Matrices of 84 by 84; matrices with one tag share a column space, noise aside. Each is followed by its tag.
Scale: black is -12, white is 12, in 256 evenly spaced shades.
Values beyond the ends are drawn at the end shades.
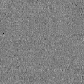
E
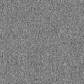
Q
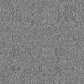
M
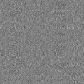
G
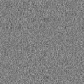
G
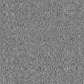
M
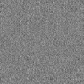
E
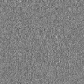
Q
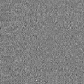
M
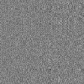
E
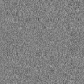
G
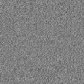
E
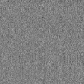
Q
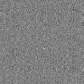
M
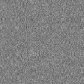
G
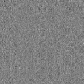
Q
